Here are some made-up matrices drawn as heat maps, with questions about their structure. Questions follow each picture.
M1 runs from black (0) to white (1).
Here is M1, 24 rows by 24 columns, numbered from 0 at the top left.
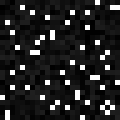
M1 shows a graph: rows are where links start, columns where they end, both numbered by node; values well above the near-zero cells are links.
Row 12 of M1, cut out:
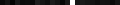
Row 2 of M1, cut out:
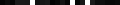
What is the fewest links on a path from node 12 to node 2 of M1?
2
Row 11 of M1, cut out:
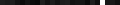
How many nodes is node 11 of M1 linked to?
1
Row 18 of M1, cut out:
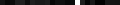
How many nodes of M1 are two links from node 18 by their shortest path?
1
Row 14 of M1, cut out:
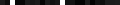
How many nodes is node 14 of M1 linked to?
2
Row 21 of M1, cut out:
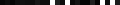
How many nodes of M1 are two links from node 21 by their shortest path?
7
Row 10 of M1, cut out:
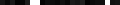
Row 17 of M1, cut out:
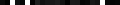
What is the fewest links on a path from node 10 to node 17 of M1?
3
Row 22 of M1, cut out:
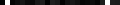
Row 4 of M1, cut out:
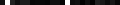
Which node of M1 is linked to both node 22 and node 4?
node 1
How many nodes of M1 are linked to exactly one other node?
6
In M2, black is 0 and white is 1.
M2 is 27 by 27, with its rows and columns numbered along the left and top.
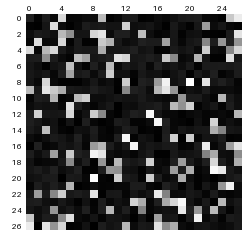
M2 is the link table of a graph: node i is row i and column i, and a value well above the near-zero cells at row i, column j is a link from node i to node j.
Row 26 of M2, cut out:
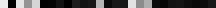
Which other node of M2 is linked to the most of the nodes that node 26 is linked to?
node 9
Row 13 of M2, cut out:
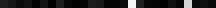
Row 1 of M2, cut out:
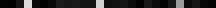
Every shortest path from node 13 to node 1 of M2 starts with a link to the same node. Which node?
node 16
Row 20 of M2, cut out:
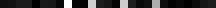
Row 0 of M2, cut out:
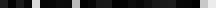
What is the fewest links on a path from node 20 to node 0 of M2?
4
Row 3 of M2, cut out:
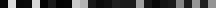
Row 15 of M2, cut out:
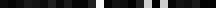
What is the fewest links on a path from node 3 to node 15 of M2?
3
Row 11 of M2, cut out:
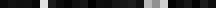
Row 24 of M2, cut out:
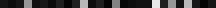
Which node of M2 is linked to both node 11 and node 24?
node 19
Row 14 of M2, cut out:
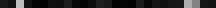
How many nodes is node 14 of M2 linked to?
3
